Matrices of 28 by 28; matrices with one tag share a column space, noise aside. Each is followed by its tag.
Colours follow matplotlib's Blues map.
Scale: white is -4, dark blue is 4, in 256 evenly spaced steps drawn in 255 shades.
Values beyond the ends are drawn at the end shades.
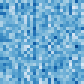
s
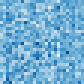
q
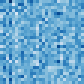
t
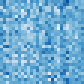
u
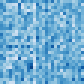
s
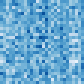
t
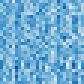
s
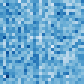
t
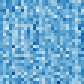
u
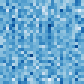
u
